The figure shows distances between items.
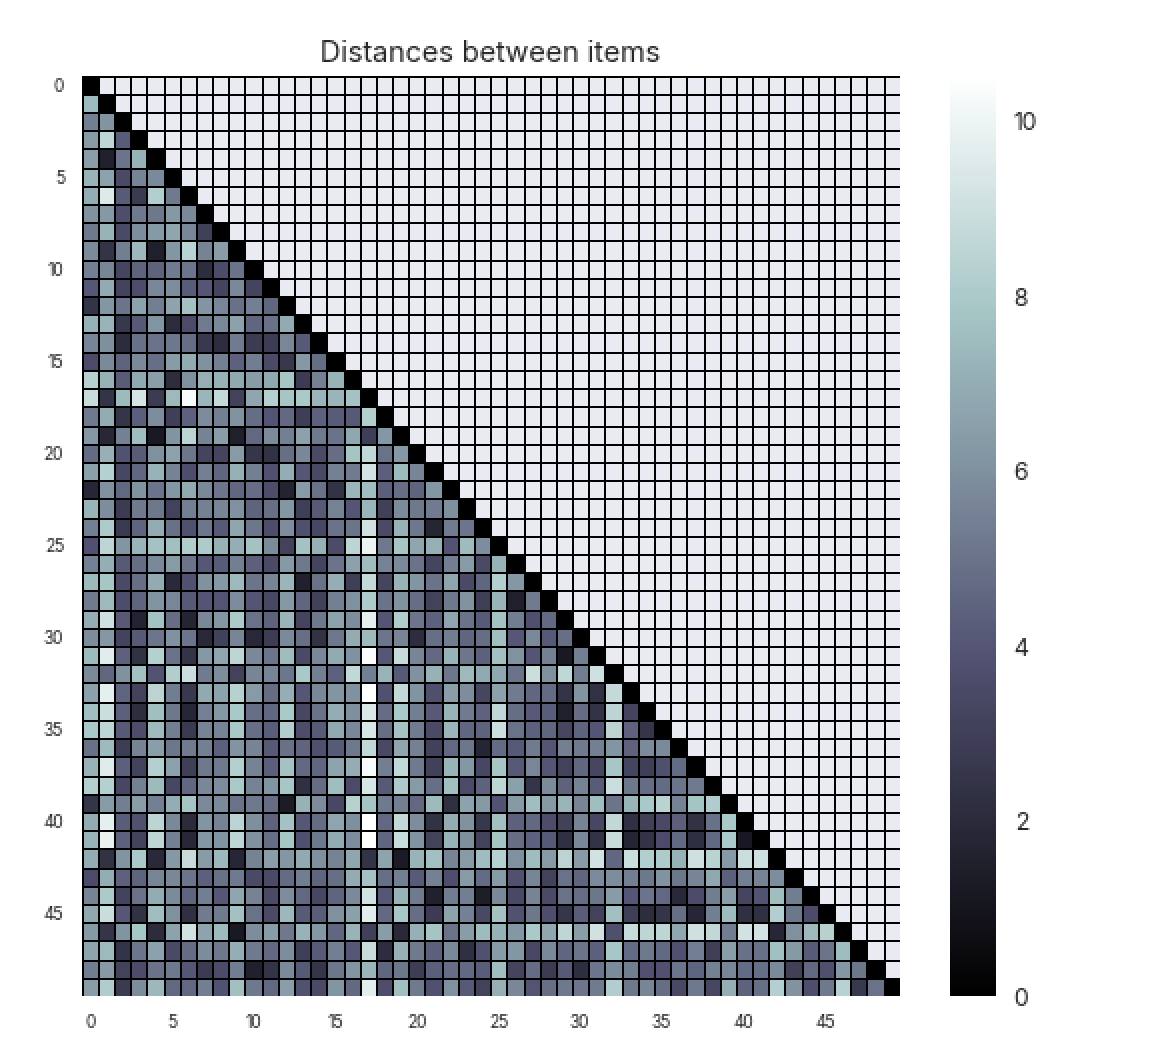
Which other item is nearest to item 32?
9
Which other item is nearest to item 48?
10
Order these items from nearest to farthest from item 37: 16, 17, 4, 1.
16, 4, 1, 17
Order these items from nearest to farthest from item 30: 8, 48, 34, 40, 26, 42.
48, 8, 26, 34, 40, 42
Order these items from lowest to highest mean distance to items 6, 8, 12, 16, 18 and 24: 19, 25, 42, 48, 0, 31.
48, 31, 0, 25, 19, 42
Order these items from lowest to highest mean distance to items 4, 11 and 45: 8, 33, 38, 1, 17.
8, 33, 1, 38, 17
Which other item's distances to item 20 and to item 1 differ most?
17
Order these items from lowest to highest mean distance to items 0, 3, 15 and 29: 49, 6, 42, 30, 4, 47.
6, 30, 47, 49, 4, 42
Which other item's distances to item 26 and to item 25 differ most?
28
